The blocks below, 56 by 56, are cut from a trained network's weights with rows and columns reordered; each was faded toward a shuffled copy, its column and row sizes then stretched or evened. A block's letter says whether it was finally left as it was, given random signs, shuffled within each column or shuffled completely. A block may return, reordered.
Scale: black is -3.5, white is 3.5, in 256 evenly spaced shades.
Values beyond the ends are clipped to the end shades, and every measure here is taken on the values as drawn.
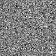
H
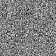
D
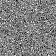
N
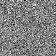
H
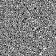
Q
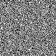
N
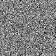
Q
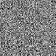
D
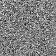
Q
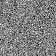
N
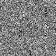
Q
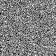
N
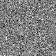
Q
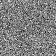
N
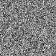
Q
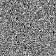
Q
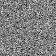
Q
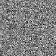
D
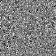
H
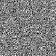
D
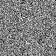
N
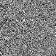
H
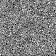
N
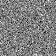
N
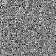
D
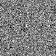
H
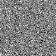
H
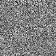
H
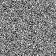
N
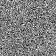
N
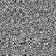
D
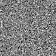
Q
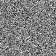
N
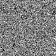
Q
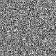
D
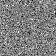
N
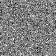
Q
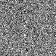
Q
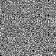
D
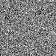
N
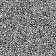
N
